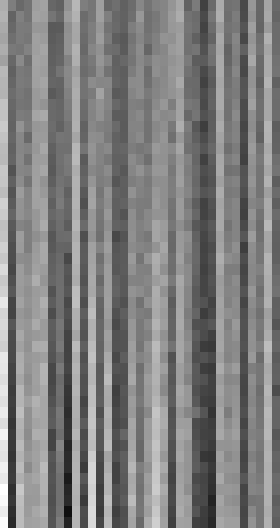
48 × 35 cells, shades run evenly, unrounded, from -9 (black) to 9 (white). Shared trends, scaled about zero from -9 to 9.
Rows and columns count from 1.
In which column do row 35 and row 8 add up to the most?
1
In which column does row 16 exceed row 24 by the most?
9
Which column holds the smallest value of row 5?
26
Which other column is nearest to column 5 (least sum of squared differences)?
23
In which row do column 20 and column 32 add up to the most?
48
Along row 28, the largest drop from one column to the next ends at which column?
2
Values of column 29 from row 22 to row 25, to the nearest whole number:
0 0 1 0
